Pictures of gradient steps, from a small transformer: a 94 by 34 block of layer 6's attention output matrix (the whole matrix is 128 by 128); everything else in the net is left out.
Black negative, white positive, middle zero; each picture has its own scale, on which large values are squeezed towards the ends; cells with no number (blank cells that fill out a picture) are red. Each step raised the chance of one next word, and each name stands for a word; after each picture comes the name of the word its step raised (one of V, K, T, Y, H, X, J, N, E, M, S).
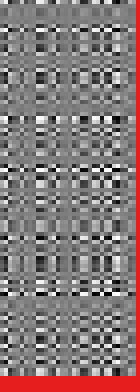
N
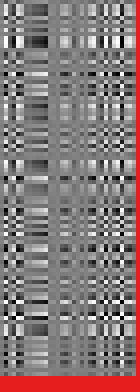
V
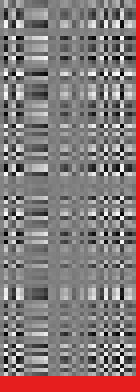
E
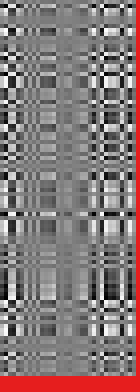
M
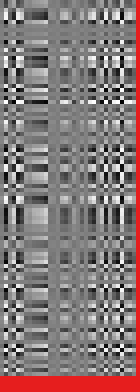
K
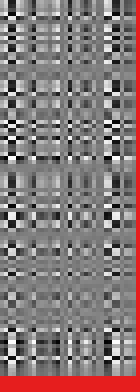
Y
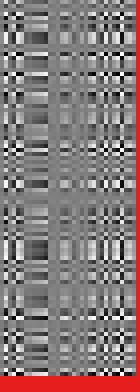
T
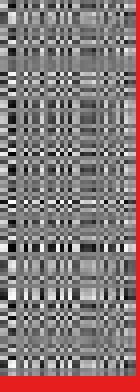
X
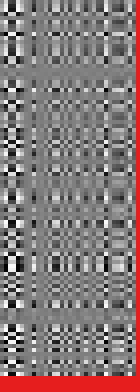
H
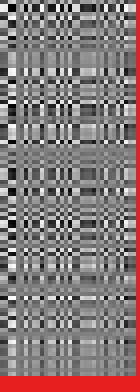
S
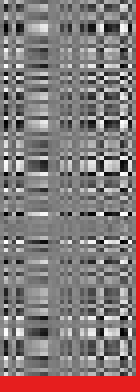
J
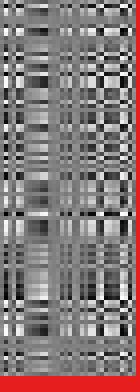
M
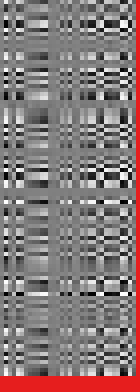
N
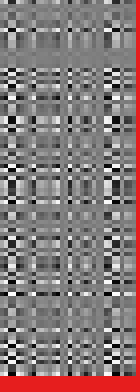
N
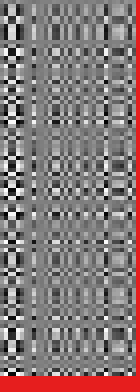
J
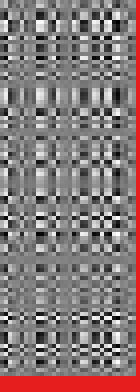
E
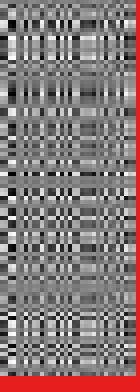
E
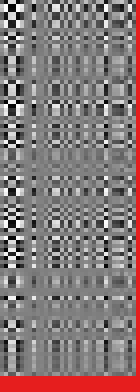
S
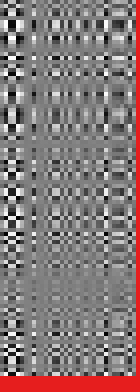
E
